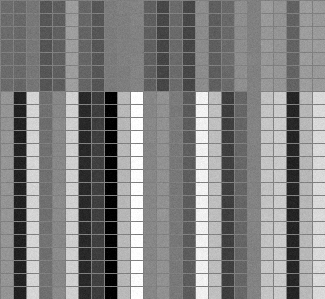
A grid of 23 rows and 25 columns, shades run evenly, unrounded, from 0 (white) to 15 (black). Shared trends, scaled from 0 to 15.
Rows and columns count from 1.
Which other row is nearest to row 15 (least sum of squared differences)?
16
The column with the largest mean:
9
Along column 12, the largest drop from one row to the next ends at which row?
8
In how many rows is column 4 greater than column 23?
7
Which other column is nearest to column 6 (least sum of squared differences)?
22
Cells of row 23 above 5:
15
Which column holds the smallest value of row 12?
11
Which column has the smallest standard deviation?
20
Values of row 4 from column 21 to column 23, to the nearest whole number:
6 6 9
